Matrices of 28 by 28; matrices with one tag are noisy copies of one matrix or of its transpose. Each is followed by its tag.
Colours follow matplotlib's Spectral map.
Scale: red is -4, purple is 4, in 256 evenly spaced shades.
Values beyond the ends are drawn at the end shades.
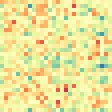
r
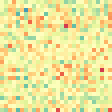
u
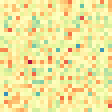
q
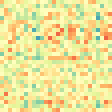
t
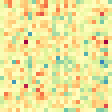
r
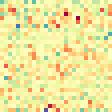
u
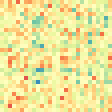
q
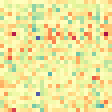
t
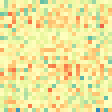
u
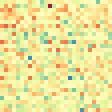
q
